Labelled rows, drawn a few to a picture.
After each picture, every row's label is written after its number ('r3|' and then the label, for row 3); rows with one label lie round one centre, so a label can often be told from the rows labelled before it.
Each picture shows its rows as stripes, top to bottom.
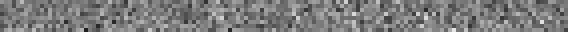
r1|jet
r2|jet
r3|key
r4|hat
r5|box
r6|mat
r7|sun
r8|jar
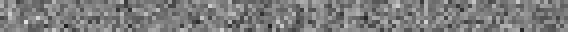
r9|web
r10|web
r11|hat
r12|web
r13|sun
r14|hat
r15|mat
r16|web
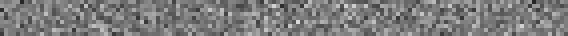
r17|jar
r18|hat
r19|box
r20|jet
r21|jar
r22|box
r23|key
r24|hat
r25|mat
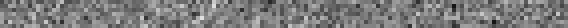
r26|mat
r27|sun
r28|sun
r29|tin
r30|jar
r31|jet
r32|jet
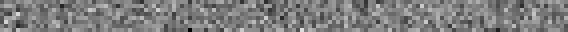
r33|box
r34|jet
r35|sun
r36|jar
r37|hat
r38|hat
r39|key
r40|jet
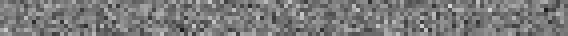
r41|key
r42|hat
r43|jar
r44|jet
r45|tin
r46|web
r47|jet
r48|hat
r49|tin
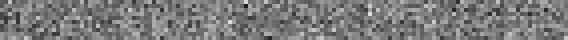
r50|key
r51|box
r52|jet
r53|box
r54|sun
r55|tin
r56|box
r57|sun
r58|tin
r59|mat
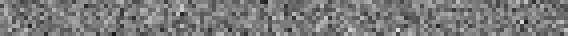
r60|web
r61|box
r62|jet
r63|hat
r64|key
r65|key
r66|jar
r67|mat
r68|sun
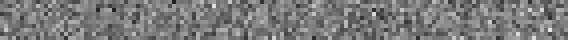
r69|web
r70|sun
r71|mat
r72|jar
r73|jar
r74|key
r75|hat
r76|box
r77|jar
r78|mat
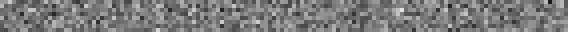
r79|web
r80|tin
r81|jet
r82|key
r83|tin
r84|jet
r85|hat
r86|sun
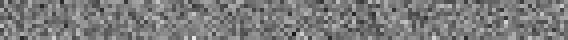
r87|jet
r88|hat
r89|tin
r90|mat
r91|key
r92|sun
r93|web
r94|sun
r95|box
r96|web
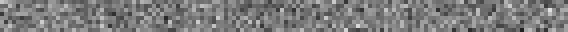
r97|web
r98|sun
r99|box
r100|box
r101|key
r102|jar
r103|web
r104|jet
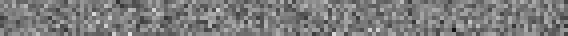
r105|key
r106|mat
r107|box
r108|key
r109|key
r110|tin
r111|key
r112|jet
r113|jar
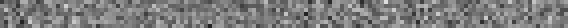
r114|hat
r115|box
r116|hat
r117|sun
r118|hat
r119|key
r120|sun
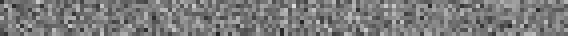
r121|sun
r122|hat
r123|sun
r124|web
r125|web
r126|web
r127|key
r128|sun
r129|sun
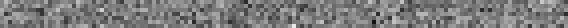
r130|box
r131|sun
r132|hat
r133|jar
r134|mat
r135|mat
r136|hat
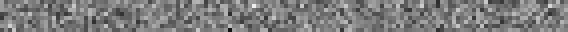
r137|jet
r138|jet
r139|key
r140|mat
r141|box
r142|box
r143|web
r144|mat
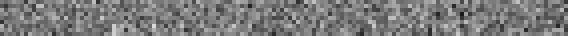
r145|jar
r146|sun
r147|web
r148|jar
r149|sun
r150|box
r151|jar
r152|tin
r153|tin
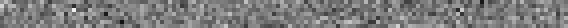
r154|key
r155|web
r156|key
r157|tin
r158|box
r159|mat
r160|sun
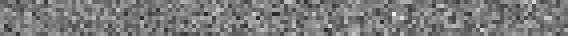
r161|sun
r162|key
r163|box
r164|web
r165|key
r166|jet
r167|jar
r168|web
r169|hat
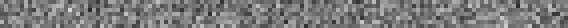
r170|tin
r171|hat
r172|hat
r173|sun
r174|jar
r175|jar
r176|sun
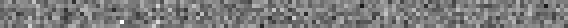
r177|hat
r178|jet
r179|mat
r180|sun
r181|mat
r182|tin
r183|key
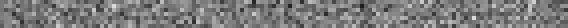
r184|jar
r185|tin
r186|jar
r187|jet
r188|web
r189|jar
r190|hat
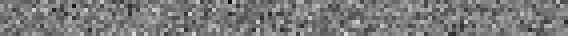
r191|mat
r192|web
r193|jet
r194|mat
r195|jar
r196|jar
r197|hat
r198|tin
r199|jet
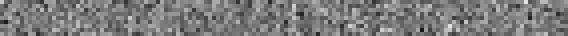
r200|web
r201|sun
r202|jar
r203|hat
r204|hat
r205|jar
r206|hat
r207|hat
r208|key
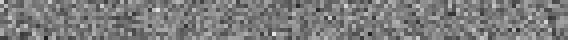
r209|tin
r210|hat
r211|jet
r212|key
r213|mat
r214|key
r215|mat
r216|tin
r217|key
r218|sun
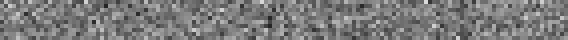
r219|hat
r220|tin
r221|sun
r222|jar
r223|web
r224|mat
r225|box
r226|key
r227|jar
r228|tin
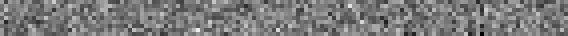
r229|web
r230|hat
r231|hat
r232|jar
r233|mat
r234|key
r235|key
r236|jet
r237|key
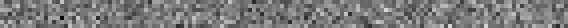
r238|tin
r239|jar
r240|hat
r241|key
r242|sun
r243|tin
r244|hat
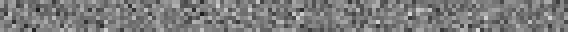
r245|tin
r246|tin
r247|jar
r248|tin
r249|box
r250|jet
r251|jar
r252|key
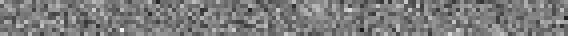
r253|web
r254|box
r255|web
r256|mat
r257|jet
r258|box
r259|jar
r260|tin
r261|hat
